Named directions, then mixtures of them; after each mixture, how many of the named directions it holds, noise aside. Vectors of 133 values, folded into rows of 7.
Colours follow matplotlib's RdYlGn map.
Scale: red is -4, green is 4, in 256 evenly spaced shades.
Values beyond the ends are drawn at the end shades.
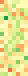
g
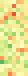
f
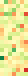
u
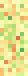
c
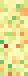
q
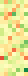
two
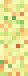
two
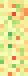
four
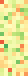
two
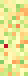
one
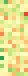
two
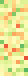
three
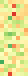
four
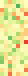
three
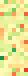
one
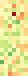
four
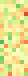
two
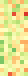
three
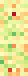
four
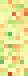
four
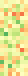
three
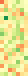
one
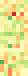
four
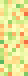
two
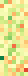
two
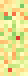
two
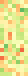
four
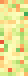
three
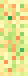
one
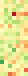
four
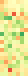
three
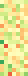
one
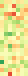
three
